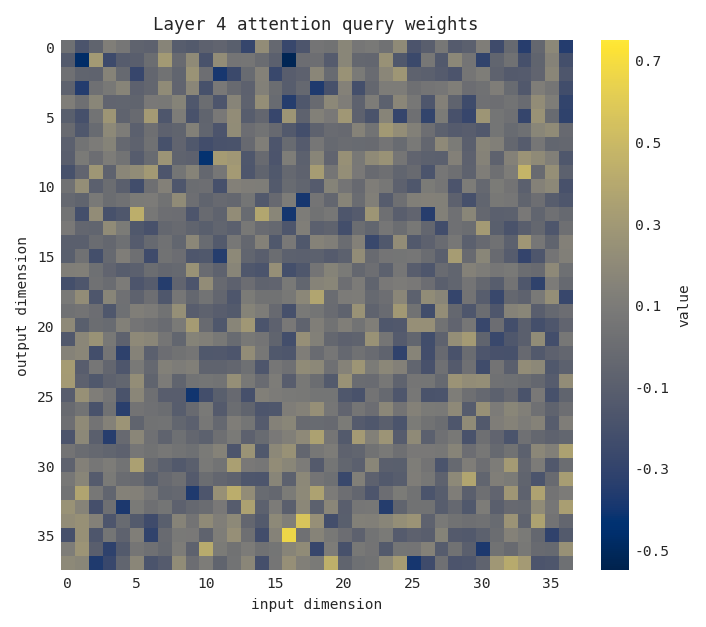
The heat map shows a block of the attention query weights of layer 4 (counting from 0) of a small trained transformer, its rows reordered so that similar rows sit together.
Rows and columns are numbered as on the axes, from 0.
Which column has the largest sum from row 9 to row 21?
18
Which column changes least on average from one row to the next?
8
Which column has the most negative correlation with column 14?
16
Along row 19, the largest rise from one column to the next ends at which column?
27
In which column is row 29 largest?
36
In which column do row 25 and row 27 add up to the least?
9
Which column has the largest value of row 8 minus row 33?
23
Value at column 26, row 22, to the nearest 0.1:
-0.2
